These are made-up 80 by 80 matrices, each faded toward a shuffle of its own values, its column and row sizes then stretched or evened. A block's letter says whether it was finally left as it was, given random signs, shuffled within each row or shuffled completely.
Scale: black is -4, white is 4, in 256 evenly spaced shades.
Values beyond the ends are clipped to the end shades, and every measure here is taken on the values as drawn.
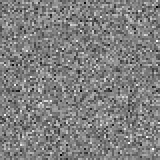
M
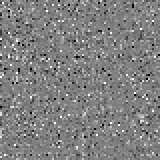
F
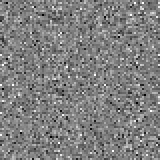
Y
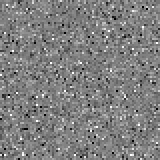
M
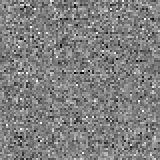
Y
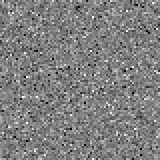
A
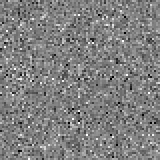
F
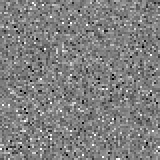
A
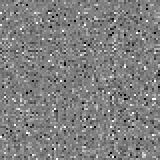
Y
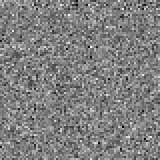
M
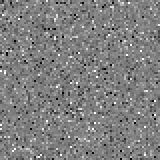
A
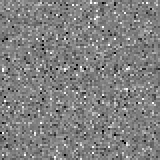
F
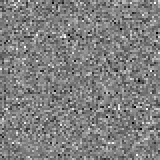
M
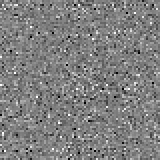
Y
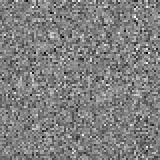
Y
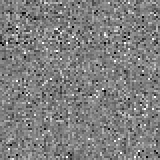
F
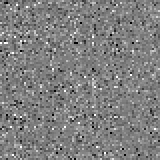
F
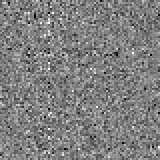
F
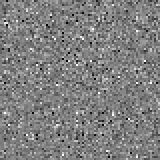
Y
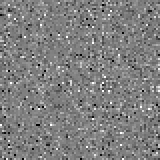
F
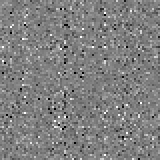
Y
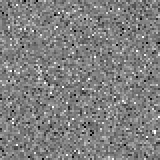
A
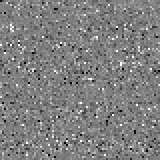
M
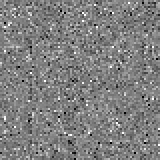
Y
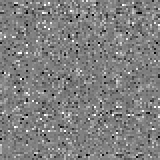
Y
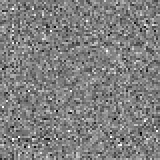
Y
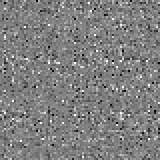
F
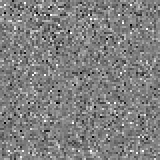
F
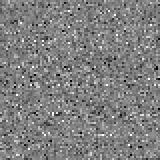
M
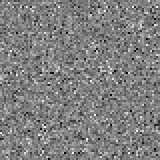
M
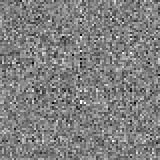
Y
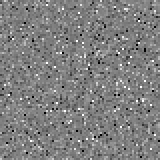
A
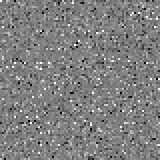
M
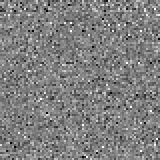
M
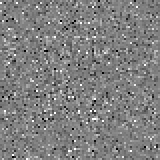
F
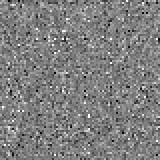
F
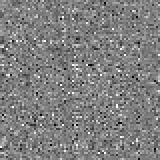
Y
